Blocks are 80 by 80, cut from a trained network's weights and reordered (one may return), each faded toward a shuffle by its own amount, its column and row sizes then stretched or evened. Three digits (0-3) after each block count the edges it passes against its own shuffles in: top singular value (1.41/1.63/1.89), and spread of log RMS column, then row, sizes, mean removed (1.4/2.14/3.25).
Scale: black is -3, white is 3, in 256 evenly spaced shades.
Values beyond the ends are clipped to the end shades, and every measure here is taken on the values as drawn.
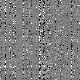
2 3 0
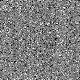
0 0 1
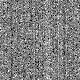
1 0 0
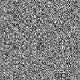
3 2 0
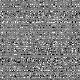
1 1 3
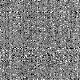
1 0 2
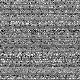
3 0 2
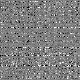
1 1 3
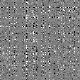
1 3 2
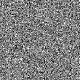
2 1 0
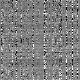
2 3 0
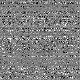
1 1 3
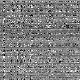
2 2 2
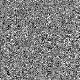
1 1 1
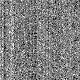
2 1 0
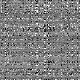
2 2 2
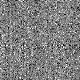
0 0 1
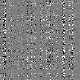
3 3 3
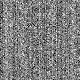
2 0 0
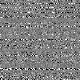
2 1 3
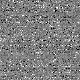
0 0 2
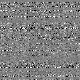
0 0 3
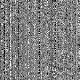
3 2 0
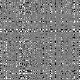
2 3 3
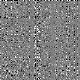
2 3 2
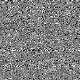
1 1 2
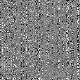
0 3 1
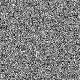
1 0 0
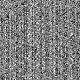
3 1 0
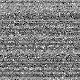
3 0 0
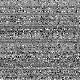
2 0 2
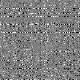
1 1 3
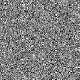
2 1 1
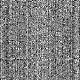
3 0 1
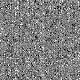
0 0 1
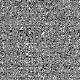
0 2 0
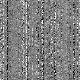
3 3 0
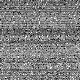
3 0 1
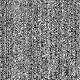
2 0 1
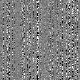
0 3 0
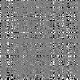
3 3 3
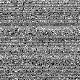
3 0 1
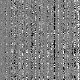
3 3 1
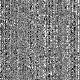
3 2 0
